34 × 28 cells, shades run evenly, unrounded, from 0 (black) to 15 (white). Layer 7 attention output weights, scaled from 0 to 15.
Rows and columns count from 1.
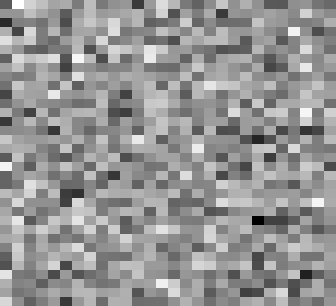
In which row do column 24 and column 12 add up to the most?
16
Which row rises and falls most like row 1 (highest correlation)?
26
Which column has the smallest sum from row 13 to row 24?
10
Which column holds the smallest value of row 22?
7
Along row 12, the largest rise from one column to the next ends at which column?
22
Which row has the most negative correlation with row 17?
9
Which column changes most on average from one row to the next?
1
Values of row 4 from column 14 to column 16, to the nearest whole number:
11 10 8
